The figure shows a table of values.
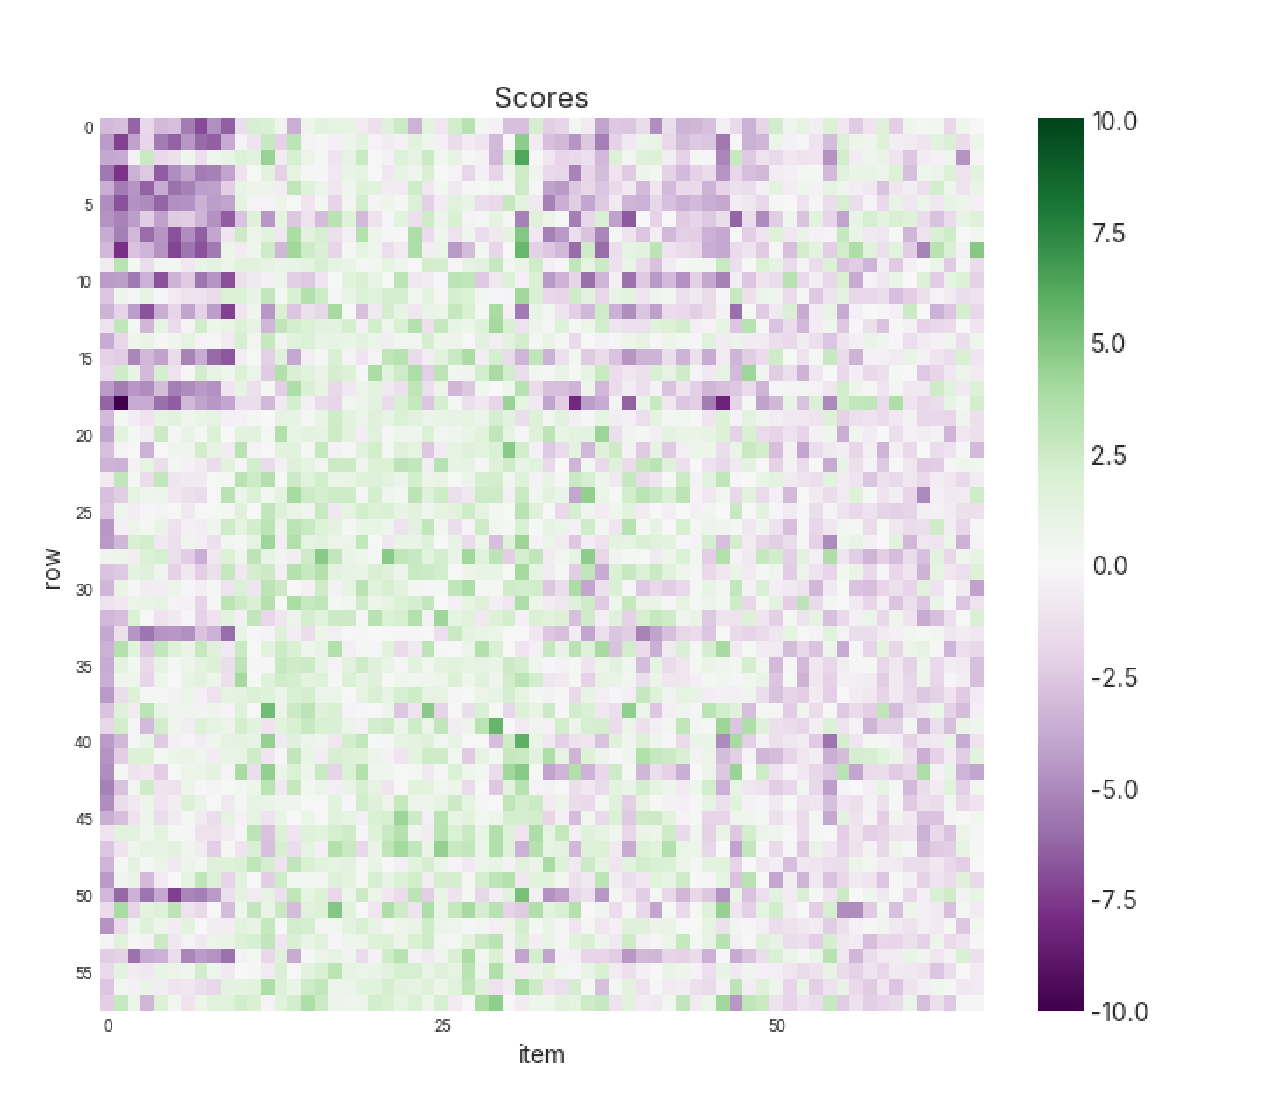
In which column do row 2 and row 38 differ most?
46
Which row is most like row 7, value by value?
50
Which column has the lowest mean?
0
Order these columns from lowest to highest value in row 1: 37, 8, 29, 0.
8, 37, 0, 29
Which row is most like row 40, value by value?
2
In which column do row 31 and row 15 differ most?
9
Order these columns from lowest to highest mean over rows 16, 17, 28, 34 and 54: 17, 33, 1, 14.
33, 1, 14, 17
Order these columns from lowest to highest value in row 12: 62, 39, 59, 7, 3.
3, 39, 62, 7, 59
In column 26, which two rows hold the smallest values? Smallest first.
8, 17
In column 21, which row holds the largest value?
28
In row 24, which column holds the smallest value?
61
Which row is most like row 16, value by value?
13
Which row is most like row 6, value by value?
12
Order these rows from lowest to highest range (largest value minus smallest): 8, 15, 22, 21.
22, 21, 15, 8
